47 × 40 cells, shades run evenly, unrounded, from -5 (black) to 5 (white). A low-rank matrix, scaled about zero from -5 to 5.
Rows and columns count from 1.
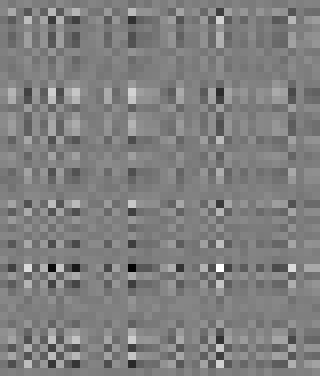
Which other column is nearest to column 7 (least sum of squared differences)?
10
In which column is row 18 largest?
28
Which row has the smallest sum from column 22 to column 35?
34
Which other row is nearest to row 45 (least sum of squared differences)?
26
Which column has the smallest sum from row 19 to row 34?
17
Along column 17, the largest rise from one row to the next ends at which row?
35
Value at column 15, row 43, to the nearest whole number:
-1
